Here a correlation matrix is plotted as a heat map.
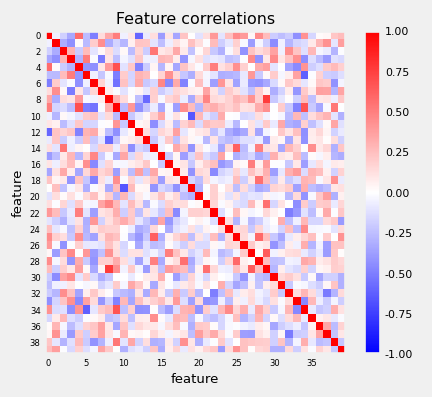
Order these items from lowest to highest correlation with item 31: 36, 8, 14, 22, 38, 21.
14, 36, 8, 22, 21, 38
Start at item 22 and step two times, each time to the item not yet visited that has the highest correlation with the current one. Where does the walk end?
9
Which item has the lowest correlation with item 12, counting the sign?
0
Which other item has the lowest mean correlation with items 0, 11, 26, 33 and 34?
12
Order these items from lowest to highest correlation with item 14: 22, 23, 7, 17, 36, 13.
23, 13, 22, 36, 7, 17
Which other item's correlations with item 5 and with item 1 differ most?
3
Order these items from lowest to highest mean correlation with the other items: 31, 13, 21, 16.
13, 31, 16, 21
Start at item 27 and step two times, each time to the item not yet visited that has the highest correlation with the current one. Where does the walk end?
8
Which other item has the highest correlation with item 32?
2
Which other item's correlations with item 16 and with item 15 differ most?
6
